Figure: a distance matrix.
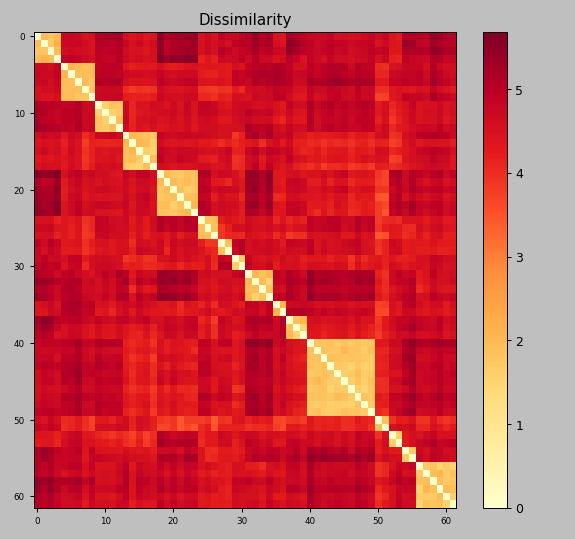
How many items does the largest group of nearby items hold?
10
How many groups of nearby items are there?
16
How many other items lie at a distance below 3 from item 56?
5
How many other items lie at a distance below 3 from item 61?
5
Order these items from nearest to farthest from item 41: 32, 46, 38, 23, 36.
46, 23, 38, 36, 32
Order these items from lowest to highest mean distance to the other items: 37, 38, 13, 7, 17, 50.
50, 17, 7, 13, 38, 37
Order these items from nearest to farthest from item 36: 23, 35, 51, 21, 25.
35, 51, 21, 23, 25
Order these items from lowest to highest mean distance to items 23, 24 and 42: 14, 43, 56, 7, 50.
43, 50, 14, 7, 56
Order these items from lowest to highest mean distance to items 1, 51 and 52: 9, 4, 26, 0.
0, 26, 4, 9
